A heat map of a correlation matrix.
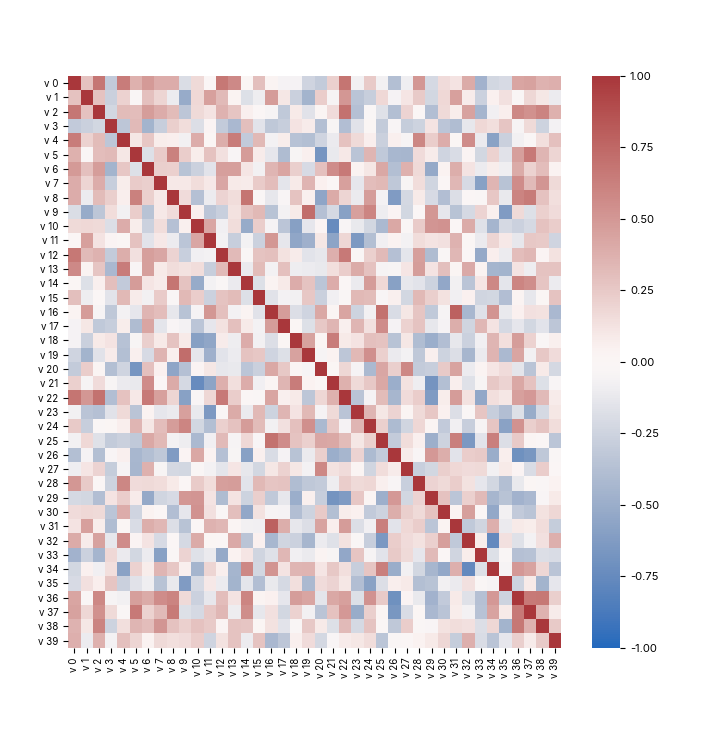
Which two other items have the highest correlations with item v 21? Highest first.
v 18, v 6
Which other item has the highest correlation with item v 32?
v 4
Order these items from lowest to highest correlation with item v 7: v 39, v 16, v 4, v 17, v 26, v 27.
v 26, v 17, v 27, v 4, v 39, v 16
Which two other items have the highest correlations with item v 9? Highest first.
v 19, v 24
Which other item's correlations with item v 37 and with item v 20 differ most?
v 5
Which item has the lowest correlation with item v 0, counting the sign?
v 33
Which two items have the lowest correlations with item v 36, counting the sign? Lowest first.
v 26, v 29
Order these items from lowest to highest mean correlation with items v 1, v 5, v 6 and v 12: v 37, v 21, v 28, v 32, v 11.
v 32, v 11, v 21, v 28, v 37
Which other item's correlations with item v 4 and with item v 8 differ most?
v 14
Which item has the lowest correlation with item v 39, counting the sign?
v 16
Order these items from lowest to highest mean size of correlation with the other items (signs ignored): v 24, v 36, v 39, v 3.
v 39, v 3, v 24, v 36
